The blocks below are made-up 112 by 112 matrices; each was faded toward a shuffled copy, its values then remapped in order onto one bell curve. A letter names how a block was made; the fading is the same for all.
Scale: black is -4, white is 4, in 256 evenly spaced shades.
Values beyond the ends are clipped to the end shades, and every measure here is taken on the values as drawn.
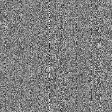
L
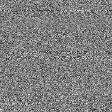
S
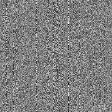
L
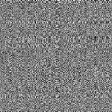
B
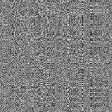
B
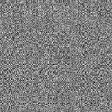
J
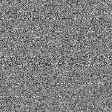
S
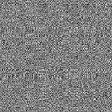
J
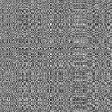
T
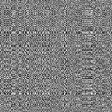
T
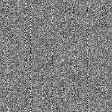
L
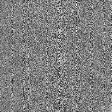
L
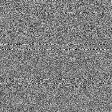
S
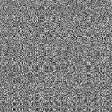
J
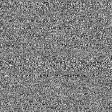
S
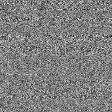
S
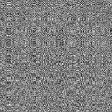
J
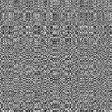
T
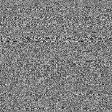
S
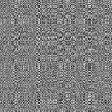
T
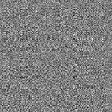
J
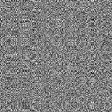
J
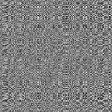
T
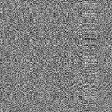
J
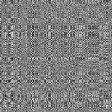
T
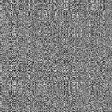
B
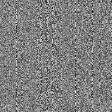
L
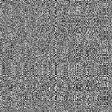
B
